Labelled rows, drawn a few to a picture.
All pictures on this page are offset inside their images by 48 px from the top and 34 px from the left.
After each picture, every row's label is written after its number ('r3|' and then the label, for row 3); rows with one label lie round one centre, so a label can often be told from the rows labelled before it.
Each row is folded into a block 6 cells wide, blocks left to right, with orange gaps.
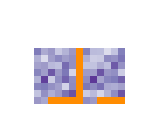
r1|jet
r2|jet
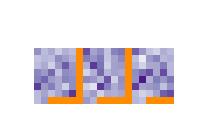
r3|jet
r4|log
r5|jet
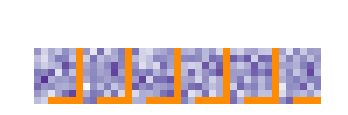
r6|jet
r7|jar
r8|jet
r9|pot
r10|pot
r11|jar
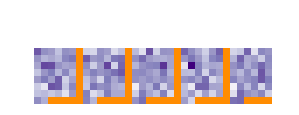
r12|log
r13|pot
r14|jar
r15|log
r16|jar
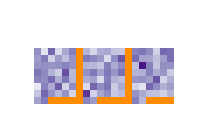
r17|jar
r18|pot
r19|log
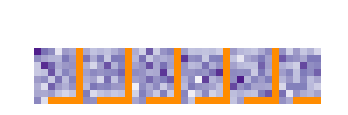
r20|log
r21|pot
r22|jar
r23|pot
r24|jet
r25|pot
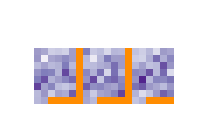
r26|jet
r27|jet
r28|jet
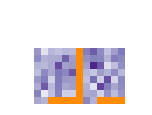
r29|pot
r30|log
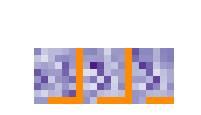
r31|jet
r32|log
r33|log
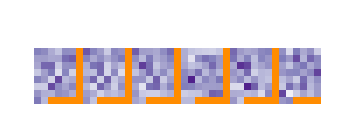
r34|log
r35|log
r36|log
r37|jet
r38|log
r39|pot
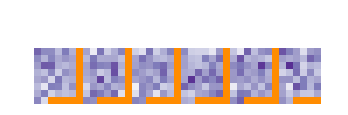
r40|log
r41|jar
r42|jar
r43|jet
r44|jar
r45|log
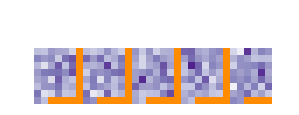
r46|pot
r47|pot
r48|jet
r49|log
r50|jar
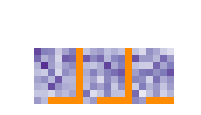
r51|log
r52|pot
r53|pot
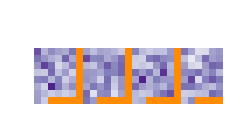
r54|log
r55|pot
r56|jet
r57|jet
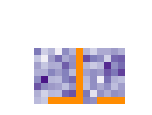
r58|jet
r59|pot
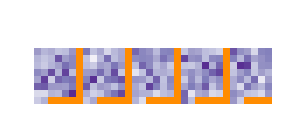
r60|jet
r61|jet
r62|log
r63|pot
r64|log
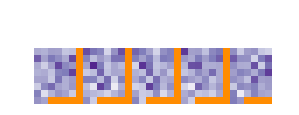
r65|pot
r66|log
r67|log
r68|log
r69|pot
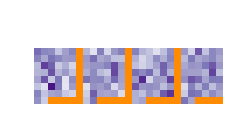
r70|log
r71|jar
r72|jet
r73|jar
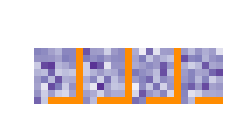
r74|log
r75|log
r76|jar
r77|pot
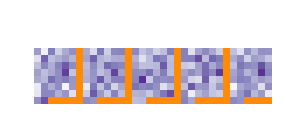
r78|jar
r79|jar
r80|jet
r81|pot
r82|jar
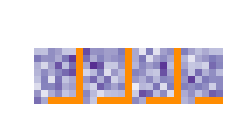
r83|pot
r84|log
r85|jar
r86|jet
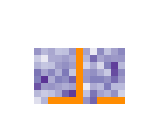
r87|jet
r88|jar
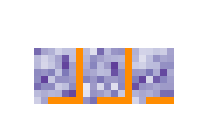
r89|jet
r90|jar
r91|jet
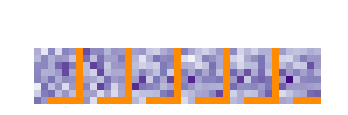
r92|jar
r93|log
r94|jet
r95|jet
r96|jet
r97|jet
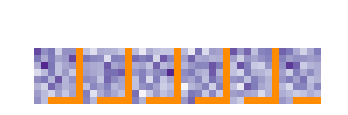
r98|log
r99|pot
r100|pot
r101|jar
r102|log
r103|log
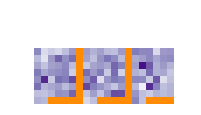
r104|jet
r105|jet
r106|log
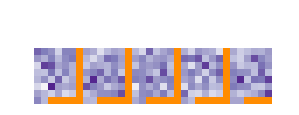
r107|log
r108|jet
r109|jar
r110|pot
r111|jet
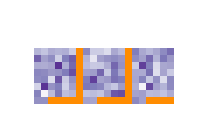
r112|pot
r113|jet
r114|log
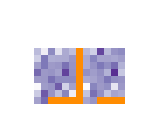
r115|jar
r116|jar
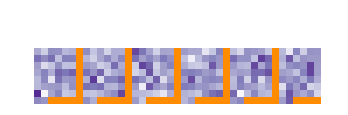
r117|pot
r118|jet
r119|log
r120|jet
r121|pot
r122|jar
